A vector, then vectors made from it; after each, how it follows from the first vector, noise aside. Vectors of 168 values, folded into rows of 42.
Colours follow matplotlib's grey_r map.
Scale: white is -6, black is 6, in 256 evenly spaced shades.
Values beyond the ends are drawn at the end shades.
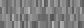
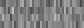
reversed.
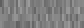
wrapped around, shrunk.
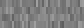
negated, shrunk.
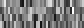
reversed, negated, scaled up.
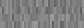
negated, shrunk.
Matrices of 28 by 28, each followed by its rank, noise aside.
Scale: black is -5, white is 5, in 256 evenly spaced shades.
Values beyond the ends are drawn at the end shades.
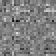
three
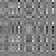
two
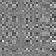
two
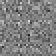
four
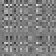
two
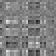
one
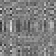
two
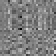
three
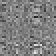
three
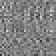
four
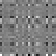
one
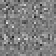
four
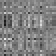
two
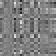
two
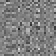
four
